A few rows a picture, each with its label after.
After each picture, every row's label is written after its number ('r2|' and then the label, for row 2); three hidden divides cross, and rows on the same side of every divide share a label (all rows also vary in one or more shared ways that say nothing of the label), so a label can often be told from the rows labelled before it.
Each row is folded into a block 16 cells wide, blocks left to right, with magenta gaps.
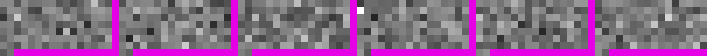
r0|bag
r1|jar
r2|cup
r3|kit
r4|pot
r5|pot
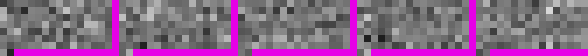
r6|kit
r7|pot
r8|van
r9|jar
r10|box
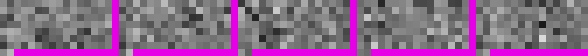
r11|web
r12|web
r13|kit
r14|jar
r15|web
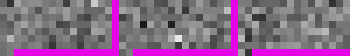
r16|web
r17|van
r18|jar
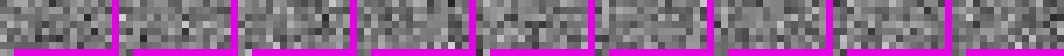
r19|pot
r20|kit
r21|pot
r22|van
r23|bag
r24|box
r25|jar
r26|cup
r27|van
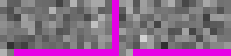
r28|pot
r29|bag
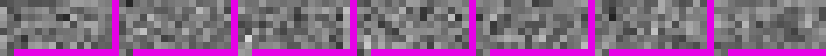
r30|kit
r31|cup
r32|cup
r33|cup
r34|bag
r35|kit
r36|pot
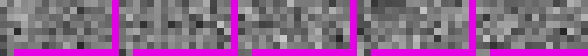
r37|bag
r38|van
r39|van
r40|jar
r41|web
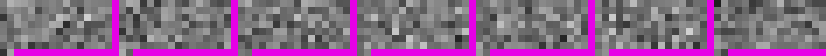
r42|bag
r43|jar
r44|box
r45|van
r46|pot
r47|cup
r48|jar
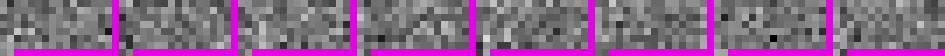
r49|cup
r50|box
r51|bag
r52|kit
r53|web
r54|cup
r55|pot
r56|kit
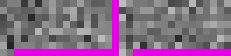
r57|jar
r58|pot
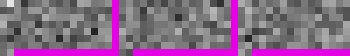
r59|box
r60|jar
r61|box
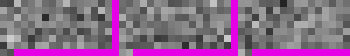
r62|cup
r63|pot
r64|jar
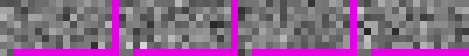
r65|kit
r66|van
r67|bag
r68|cup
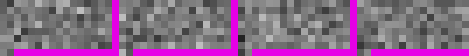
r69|cup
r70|kit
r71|bag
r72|bag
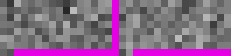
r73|cup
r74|van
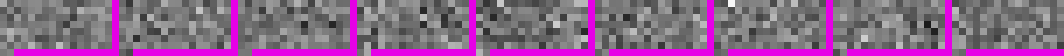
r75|web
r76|cup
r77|van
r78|bag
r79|pot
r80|box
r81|cup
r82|van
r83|kit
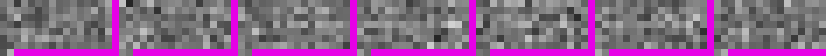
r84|bag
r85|web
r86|kit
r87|pot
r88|cup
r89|pot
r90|web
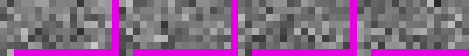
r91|web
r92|bag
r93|kit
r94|pot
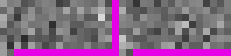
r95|pot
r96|kit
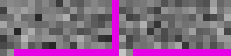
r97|bag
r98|pot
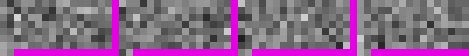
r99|cup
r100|bag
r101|bag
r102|kit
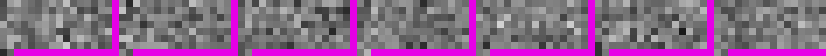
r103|van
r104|cup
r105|box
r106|web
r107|pot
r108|web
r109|kit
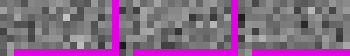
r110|van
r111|web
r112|bag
